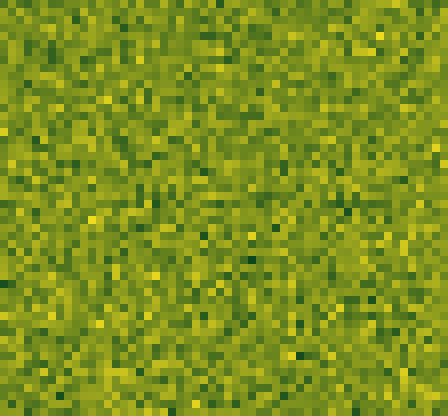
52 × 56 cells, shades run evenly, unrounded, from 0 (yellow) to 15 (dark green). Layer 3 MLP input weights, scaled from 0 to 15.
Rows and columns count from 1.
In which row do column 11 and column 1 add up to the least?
17
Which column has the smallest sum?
13
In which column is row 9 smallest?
28
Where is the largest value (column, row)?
32, 33
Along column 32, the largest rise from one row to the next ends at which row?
31
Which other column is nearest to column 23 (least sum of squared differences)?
39
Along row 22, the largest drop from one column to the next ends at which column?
37
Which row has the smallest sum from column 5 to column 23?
47
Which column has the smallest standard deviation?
56
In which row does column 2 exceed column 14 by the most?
51
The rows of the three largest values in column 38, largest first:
45, 41, 38
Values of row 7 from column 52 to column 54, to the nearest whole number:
10 11 7
